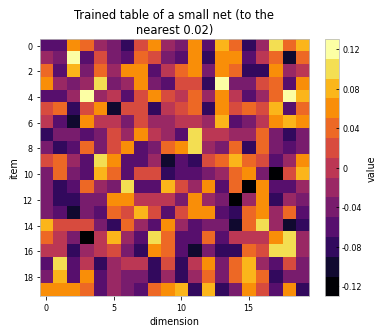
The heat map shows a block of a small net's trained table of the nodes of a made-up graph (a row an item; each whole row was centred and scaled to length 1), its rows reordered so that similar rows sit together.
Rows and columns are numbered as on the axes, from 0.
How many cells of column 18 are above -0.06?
13
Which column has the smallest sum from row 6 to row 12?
2
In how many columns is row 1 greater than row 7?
8
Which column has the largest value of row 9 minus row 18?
4
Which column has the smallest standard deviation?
16
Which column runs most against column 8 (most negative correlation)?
6
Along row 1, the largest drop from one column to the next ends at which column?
3
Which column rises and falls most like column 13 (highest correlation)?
19
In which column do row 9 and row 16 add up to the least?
11
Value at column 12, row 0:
-0.06
